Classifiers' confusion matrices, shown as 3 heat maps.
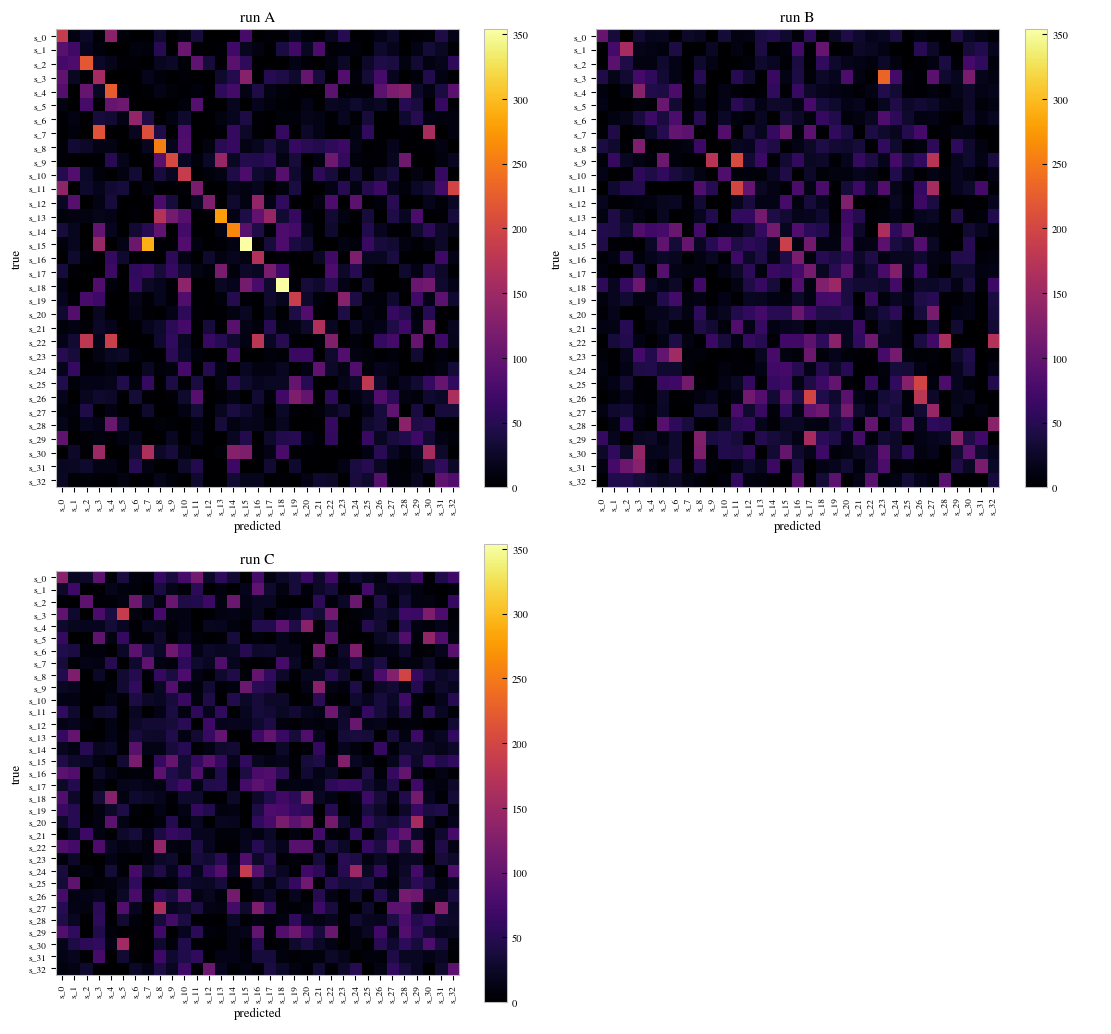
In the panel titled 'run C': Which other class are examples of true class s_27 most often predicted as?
s_8
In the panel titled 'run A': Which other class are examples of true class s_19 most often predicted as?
s_23
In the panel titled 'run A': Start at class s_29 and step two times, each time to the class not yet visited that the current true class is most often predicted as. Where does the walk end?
s_4
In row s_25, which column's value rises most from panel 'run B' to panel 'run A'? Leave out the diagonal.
s_31
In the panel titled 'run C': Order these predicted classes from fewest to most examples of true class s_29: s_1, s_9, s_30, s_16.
s_9, s_30, s_1, s_16
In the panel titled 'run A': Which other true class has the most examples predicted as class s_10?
s_18
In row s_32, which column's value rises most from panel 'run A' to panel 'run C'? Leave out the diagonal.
s_12
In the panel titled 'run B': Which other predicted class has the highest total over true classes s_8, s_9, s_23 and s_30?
s_3
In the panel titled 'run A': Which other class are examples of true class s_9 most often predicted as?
s_13
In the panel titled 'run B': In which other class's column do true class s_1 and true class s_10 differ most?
s_2
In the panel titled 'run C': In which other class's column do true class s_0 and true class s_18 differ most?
s_4
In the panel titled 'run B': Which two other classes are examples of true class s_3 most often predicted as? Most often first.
s_23, s_30
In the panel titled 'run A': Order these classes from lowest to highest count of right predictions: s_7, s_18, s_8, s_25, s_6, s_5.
s_5, s_6, s_25, s_7, s_8, s_18
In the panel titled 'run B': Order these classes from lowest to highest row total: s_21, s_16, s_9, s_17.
s_21, s_16, s_17, s_9
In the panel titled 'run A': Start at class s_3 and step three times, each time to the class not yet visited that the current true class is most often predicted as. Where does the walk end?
s_30
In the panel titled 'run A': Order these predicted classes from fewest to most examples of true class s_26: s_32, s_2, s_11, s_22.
s_2, s_22, s_11, s_32
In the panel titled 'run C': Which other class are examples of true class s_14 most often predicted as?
s_6
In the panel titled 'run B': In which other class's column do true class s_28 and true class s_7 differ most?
s_32
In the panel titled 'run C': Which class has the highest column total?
s_28
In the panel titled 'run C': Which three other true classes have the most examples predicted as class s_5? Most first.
s_3, s_30, s_27
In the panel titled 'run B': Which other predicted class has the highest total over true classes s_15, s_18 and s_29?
s_17
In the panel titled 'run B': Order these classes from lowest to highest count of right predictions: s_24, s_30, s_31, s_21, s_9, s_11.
s_24, s_21, s_30, s_31, s_9, s_11
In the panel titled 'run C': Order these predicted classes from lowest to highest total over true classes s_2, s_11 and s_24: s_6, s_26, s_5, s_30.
s_5, s_30, s_26, s_6
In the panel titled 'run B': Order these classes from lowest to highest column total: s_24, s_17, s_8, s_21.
s_21, s_8, s_24, s_17
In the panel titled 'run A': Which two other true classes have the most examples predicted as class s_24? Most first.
s_16, s_12
